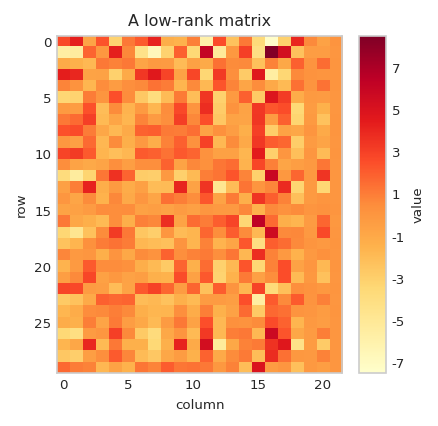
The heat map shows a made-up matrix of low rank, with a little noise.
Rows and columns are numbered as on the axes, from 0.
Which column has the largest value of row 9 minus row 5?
15
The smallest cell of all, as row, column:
0, 16
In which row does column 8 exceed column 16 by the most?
3
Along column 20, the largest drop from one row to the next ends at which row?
13
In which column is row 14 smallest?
18
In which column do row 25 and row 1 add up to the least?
7
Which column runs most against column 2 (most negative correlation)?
20
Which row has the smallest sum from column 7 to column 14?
1
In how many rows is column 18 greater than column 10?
14
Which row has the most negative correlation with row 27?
4
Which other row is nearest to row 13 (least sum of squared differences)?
21
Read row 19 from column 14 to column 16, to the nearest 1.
-2 4 1
